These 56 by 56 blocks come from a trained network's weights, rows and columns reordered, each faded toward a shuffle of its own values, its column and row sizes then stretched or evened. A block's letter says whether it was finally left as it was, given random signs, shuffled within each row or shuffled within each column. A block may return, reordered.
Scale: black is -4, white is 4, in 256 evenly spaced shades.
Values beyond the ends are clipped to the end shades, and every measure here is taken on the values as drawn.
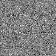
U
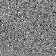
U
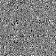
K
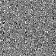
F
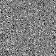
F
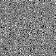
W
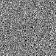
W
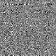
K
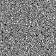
F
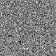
W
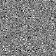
W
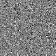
F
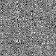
W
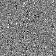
F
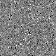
F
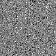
F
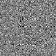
K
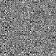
K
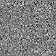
K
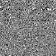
W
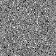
F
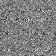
U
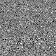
U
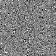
F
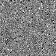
F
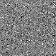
W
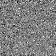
U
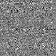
K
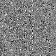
F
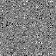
K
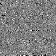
U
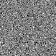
U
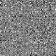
K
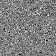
U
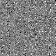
F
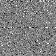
U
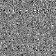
W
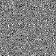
K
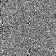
F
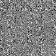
W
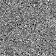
U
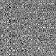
K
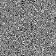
F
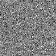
F
